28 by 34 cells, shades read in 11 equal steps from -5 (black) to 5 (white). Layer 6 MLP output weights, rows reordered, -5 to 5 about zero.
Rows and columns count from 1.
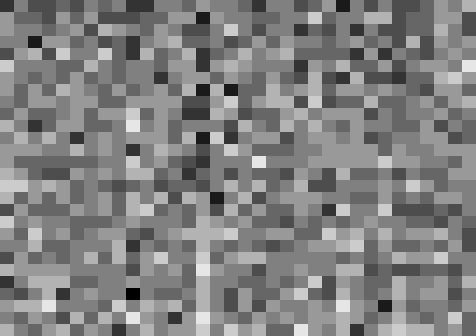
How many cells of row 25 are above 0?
10
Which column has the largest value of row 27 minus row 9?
15
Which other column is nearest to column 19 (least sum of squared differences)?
30
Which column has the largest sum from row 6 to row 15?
23
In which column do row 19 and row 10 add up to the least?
14
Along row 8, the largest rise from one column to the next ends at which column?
16
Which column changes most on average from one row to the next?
17
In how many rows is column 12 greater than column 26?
7
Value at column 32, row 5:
0
